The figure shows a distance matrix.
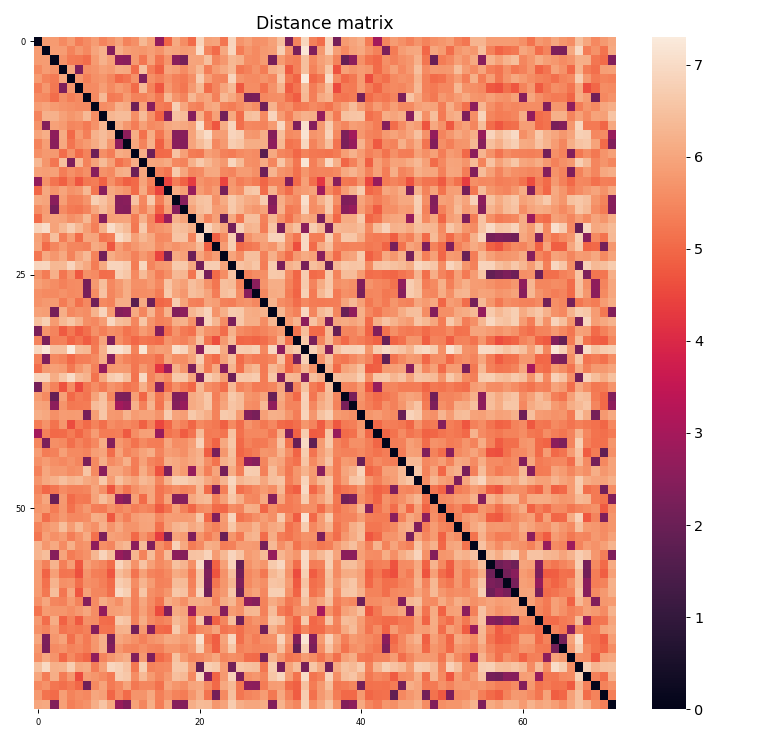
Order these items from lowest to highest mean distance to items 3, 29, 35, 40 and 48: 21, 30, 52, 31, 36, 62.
31, 62, 21, 52, 30, 36
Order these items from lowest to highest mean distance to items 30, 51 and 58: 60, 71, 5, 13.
5, 60, 71, 13
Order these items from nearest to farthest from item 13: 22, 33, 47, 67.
22, 47, 67, 33
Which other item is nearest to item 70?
44
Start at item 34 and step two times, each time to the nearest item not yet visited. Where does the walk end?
32
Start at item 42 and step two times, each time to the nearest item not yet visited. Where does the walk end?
37
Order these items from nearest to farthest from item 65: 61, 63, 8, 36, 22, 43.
43, 22, 63, 61, 8, 36
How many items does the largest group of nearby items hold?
11
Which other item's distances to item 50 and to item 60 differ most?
40
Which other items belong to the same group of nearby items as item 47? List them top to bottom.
52
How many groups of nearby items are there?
13
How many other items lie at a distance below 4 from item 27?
6
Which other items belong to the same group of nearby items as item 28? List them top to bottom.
7, 12, 14, 54, 63, 66
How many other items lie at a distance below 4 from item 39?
10
